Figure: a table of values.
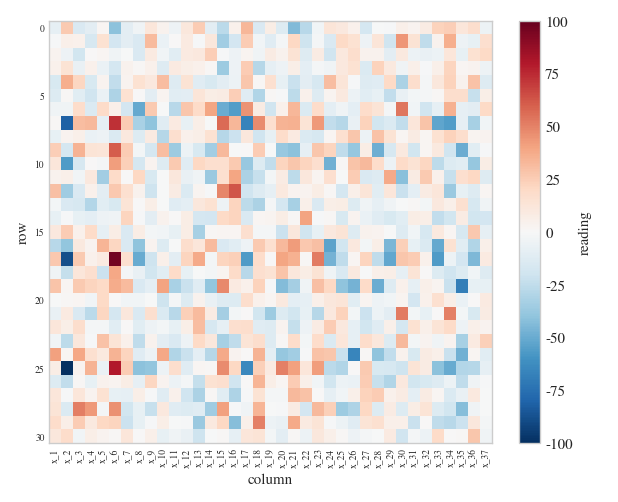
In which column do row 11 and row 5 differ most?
x_29
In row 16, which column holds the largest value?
x_21
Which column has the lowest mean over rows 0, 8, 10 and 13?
x_18
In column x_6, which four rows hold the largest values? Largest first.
17, 25, 7, 9
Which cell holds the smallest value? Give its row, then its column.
25, x_2
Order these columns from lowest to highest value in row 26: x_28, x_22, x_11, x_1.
x_28, x_1, x_11, x_22
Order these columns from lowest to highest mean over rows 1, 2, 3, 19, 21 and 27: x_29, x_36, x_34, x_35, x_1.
x_35, x_29, x_36, x_1, x_34
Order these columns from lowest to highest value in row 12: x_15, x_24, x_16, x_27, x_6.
x_24, x_27, x_6, x_15, x_16
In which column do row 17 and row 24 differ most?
x_2
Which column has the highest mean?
x_6
